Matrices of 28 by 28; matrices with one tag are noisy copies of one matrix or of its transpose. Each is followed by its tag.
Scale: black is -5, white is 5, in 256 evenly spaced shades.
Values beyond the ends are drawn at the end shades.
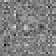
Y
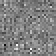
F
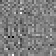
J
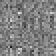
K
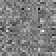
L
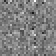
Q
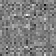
Y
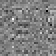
K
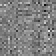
F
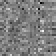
L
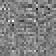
J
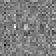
Y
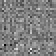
F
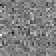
Q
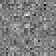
Y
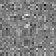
Y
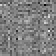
F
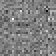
K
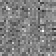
L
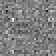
K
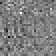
J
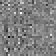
J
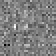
Y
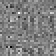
K
